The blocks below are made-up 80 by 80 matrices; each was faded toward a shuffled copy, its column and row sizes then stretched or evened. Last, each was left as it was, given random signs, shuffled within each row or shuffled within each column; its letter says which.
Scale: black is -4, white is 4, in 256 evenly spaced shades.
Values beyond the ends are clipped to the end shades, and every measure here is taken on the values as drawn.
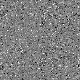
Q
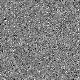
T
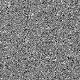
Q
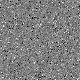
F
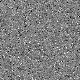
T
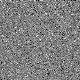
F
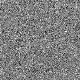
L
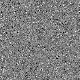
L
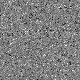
F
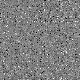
Q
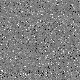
F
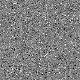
L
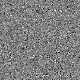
Q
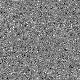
F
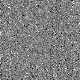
T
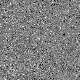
L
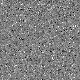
L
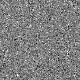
T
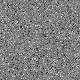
F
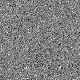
F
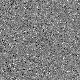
T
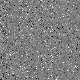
T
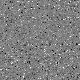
F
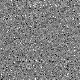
Q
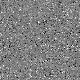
L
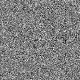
L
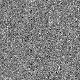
T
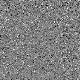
Q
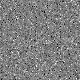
T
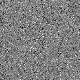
T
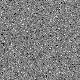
T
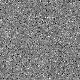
F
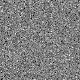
T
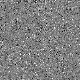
L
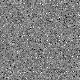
L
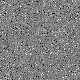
F
